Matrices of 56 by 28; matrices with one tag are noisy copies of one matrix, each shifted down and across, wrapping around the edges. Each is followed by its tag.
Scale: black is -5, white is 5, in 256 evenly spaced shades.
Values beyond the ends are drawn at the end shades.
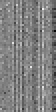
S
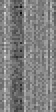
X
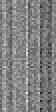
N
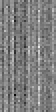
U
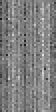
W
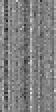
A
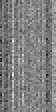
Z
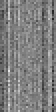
Z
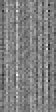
U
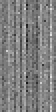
U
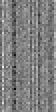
S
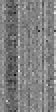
X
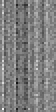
N
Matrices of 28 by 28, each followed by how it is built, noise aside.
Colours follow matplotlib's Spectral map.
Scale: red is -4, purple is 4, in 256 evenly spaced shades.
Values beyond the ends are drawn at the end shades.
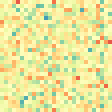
repeating rows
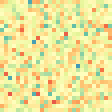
noise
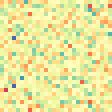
repeating rows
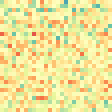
repeating columns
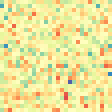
repeating columns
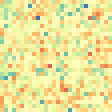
repeating columns
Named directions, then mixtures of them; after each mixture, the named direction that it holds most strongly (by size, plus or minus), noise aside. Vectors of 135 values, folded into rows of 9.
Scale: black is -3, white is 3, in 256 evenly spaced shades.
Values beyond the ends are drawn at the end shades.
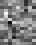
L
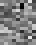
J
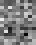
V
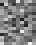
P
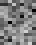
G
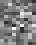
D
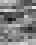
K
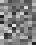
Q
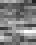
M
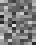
Q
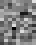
D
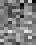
J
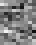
J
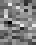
L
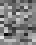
V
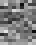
J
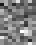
P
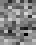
V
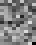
G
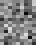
V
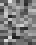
L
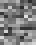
V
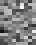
J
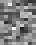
D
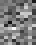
D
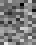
J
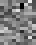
J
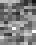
M
